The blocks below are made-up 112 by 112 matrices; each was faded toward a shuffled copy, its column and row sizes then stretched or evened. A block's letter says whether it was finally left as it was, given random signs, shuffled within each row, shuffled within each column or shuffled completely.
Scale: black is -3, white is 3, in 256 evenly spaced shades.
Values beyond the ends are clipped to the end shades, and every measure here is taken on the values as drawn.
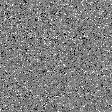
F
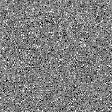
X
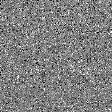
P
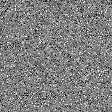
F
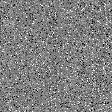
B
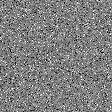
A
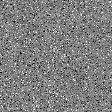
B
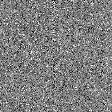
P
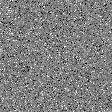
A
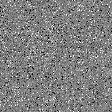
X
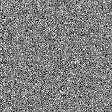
X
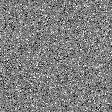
A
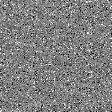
P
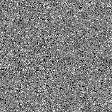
P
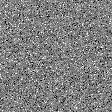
A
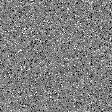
B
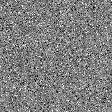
A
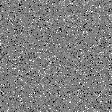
X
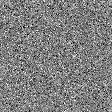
A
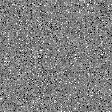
X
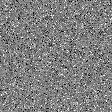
A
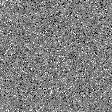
F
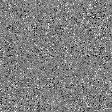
P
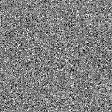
X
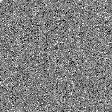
B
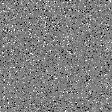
P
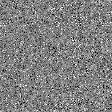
P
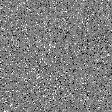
B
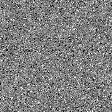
F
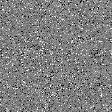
X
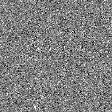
P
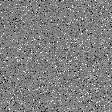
F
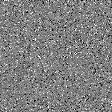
F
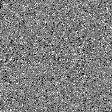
P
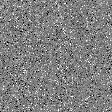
B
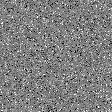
A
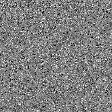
P
